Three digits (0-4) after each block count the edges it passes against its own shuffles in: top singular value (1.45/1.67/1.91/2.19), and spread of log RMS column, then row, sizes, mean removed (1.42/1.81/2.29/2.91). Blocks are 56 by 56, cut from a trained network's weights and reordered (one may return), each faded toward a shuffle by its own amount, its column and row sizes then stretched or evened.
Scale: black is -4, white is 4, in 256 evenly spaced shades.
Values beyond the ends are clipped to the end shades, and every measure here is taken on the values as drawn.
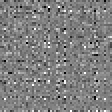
1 3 3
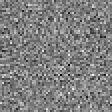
3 0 1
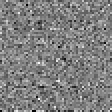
1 0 2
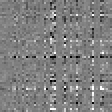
4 4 2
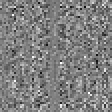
3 4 0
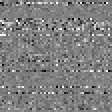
0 0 4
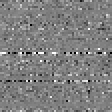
2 0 4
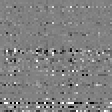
2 1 4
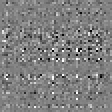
1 3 4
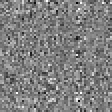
2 2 2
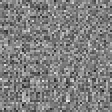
4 1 1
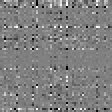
3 3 4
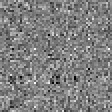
2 2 2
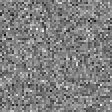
0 0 1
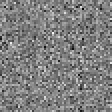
0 2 0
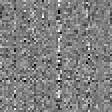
3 4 0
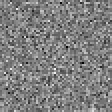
0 0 0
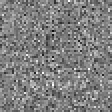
1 3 0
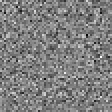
3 1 2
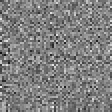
3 2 0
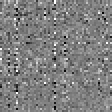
0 3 2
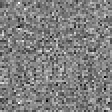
3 1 1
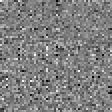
0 2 3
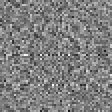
4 0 2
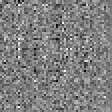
1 3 1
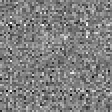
2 2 1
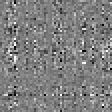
1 4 3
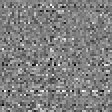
0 1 4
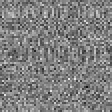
4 0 1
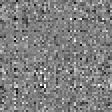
0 3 3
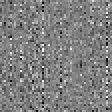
2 4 0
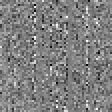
0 4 0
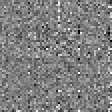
1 3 1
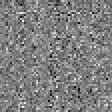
1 3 0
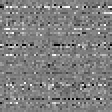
3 1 4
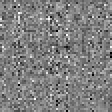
1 3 1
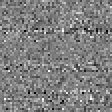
0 1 3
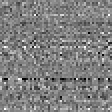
4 2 3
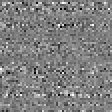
1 1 4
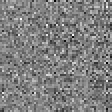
1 2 2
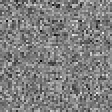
3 1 2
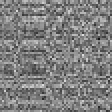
4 0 0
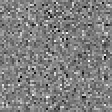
0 2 1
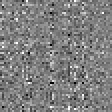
2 3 2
